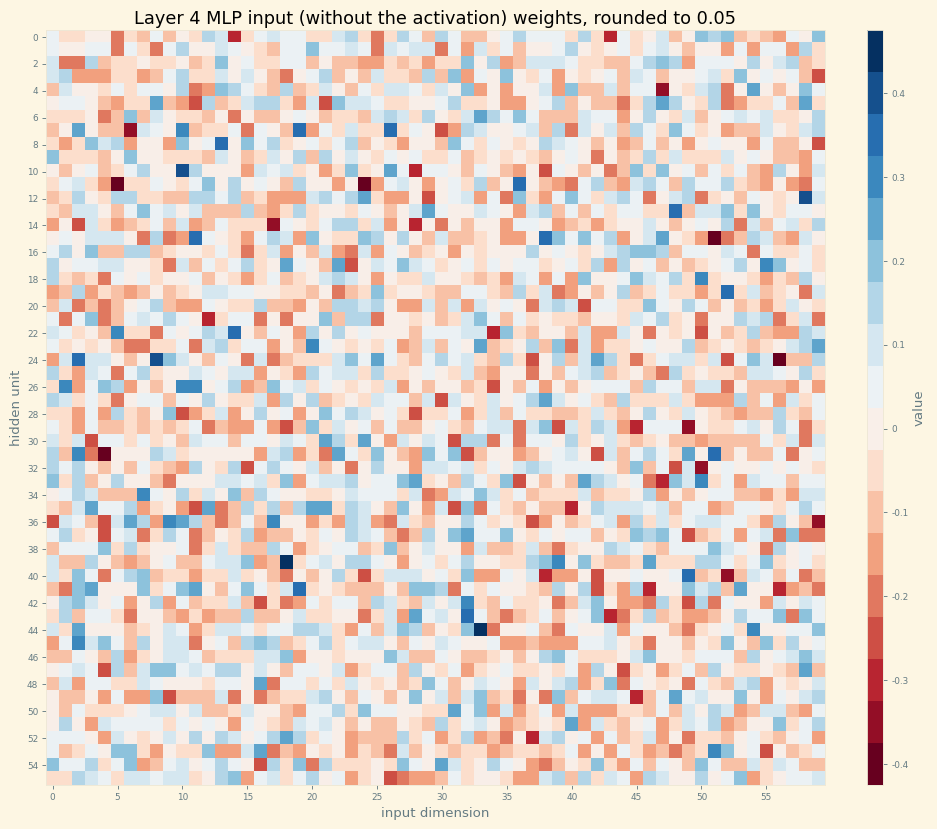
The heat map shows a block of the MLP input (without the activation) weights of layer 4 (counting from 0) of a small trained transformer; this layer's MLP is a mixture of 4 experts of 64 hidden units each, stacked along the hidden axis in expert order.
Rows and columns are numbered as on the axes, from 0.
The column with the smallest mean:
4
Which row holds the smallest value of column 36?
33
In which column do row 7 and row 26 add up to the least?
6
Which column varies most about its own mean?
2
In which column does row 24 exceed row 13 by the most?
8
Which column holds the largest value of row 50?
31
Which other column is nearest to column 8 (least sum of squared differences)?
25
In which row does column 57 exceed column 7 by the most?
37
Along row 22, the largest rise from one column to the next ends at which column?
35
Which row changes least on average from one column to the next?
46
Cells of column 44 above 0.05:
8
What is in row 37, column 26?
-0.1
